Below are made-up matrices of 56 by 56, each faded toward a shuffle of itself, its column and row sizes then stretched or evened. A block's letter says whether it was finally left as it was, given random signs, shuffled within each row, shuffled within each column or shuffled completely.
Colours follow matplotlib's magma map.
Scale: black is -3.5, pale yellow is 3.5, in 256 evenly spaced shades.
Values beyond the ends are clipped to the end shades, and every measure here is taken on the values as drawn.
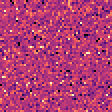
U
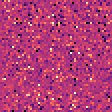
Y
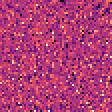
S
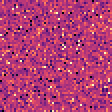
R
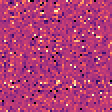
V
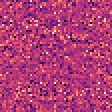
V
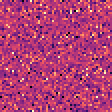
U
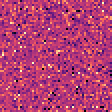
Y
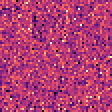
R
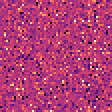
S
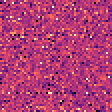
U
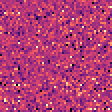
Y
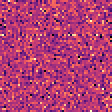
Y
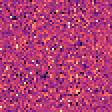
V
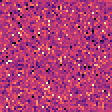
S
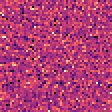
U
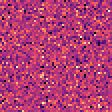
V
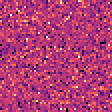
R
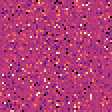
S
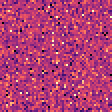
S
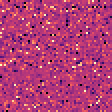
U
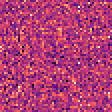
V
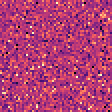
S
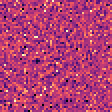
S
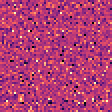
V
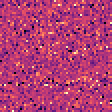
U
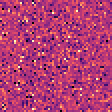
S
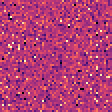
S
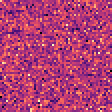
R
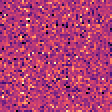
Y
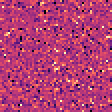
Y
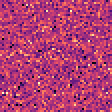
R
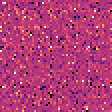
V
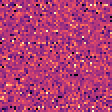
U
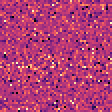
U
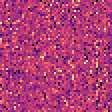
S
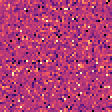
U
